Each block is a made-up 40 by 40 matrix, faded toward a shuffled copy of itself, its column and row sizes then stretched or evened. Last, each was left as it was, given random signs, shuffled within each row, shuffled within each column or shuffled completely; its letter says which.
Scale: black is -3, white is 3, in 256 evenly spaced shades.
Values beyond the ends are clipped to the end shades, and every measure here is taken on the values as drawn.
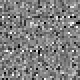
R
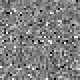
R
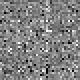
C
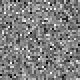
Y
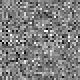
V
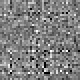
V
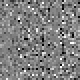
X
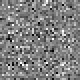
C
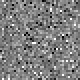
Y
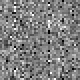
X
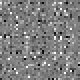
V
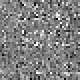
C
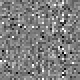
X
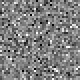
Y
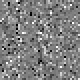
X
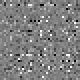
V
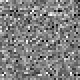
R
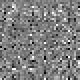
V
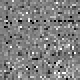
V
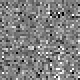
C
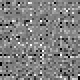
V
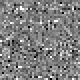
R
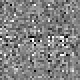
C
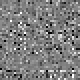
C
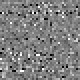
R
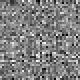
V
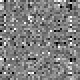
V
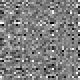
V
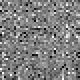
V
